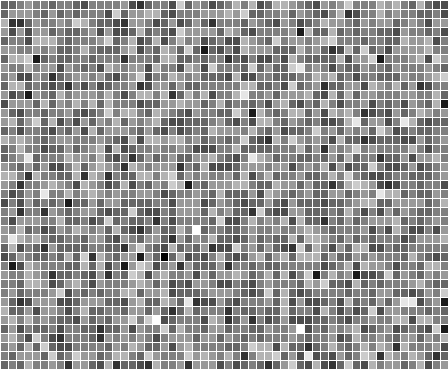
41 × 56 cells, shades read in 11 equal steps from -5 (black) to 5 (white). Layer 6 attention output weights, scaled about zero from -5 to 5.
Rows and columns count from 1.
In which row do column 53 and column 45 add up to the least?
31
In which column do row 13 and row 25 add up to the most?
14
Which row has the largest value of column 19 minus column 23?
30
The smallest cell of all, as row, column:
29, 21
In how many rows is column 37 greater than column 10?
18
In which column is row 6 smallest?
26
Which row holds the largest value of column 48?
22
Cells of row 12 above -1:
36
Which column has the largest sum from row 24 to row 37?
17
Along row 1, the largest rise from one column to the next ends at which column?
23
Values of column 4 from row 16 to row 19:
1 0 4 1
